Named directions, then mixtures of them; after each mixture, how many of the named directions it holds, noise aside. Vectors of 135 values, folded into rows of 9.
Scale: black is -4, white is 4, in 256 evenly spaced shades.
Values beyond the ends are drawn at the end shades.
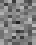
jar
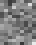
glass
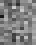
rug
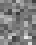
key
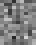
four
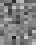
four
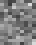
one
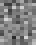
four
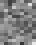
one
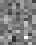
two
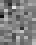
two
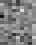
two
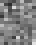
three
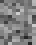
two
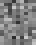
four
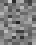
one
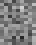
two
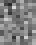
four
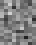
four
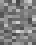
two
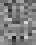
three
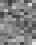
one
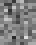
four
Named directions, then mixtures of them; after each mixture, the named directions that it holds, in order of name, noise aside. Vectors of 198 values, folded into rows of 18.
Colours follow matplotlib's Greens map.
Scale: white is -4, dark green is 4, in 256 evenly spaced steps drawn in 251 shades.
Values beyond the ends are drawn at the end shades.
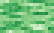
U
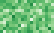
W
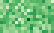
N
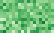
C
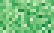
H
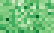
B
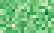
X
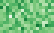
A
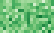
H.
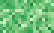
W.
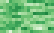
U.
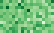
A, C, N.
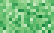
H.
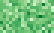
H.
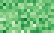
C.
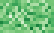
A, H, N.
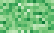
C, N, U.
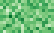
A, W.
